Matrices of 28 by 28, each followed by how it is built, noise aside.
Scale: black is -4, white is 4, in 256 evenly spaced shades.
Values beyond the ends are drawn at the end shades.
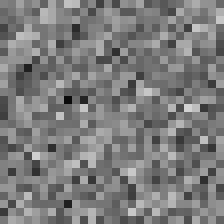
Hankel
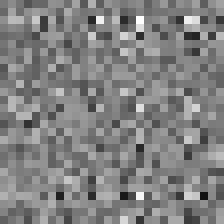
low rank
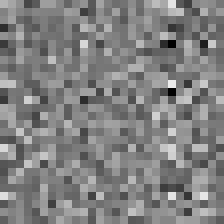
low rank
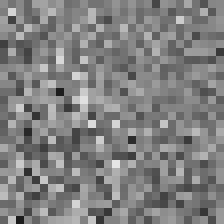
lower triangular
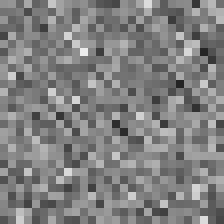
Toeplitz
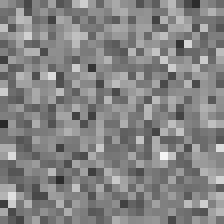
Toeplitz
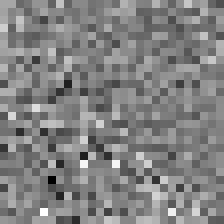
lower triangular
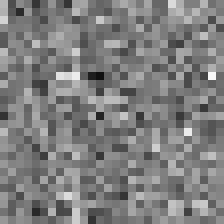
low rank
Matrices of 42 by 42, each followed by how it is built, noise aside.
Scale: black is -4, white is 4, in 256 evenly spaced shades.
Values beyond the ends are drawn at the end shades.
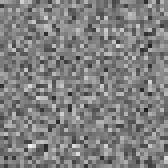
low rank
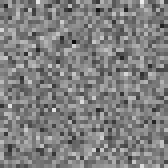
noise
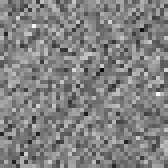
Hankel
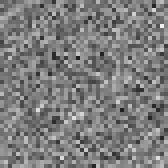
Hankel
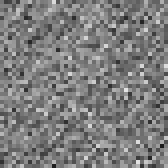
Hankel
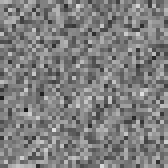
Hankel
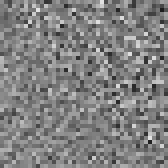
upper triangular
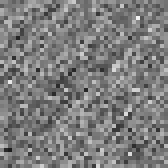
Hankel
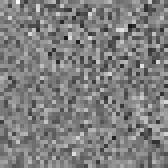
upper triangular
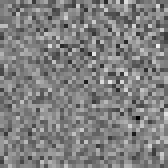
upper triangular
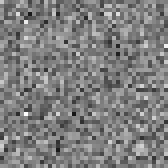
low rank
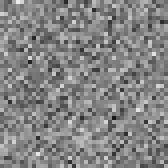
Hankel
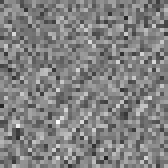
Hankel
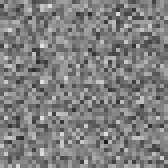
repeating rows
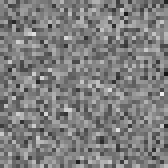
repeating rows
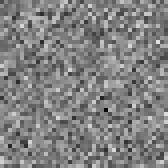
Hankel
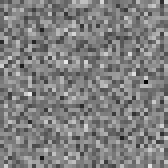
repeating rows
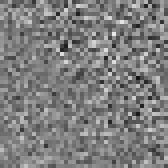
upper triangular
